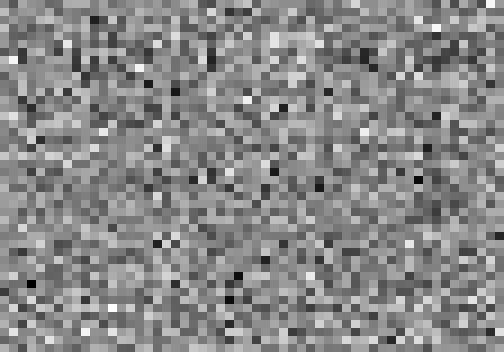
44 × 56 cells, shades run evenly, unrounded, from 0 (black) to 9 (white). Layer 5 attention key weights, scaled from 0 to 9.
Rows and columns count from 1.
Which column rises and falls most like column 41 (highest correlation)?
24
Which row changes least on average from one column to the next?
29
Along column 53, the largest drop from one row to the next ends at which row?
39
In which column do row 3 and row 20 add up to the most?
47
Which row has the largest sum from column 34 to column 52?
43
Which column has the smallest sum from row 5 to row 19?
49
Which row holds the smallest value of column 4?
36
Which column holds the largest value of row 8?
2
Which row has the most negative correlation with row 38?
42
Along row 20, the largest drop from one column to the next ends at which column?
48
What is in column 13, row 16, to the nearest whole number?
7
